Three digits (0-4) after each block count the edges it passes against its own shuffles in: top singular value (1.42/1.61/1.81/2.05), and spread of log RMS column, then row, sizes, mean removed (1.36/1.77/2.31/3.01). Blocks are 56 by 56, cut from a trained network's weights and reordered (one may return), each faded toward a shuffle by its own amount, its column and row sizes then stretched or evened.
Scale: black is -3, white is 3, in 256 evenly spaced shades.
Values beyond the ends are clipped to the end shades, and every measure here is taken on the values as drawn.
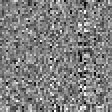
3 3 0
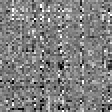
0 4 2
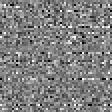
1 1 4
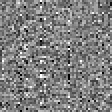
3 2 0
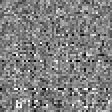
1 1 3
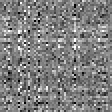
3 4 0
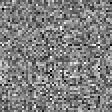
3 1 1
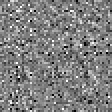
0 2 2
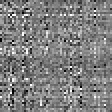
3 4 1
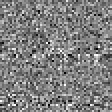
4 1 2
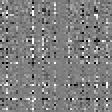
1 4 3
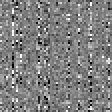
1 4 1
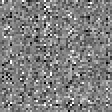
2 3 1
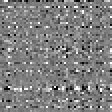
3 3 4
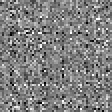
0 3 1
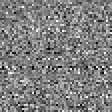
1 0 3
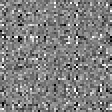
4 3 3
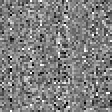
0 3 0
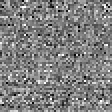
0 1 3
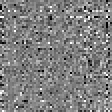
1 3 2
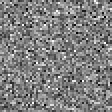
1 0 1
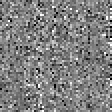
0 3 0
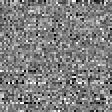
3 0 3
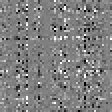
1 4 3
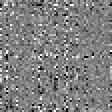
0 4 2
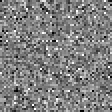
0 1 2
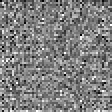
1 3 0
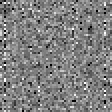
1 3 0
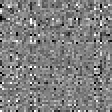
2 3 3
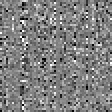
0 4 1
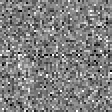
2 1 1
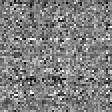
1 2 2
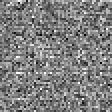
2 1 0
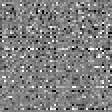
1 1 4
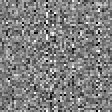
2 3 0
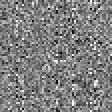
1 3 0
